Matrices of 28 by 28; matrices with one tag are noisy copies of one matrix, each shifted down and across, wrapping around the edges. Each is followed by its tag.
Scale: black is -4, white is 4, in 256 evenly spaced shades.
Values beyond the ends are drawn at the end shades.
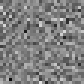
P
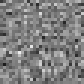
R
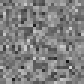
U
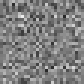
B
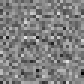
P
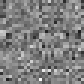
R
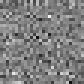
B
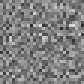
B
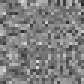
U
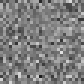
B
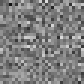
B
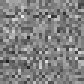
B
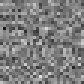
R
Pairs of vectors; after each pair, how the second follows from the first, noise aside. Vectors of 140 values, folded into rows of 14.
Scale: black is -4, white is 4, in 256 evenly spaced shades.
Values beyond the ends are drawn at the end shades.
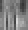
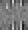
wrapped around, negated, partly zeroed.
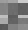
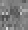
reversed, partly zeroed.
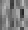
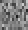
shuffled.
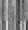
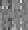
reversed, partly zeroed.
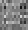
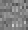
wrapped around, negated, shrunk.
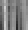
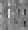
wrapped around, negated, partly zeroed.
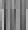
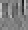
reversed, partly zeroed.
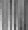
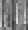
wrapped around.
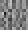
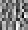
reversed, scaled up.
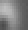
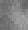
reversed, shrunk.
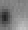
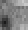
wrapped around.
